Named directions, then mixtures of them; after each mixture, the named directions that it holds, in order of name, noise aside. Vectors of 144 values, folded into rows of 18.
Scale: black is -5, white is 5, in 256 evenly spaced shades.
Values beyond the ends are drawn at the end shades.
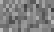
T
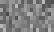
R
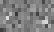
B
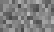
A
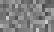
B, R.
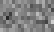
A, B, T.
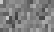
B, R, T.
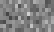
A, R.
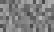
R.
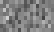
B, T.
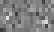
B.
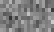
A, R, T.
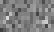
B.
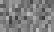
B, R, T.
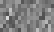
B, R, T.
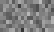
A.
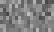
R.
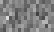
B, T.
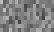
B, T.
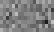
B, R, T.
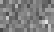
A, B, R.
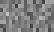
R.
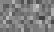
A, B, R.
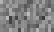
B, R, T.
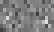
B.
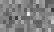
A, R, T.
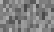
B, T.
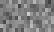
A, R.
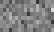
A, T.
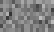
A, B, R.
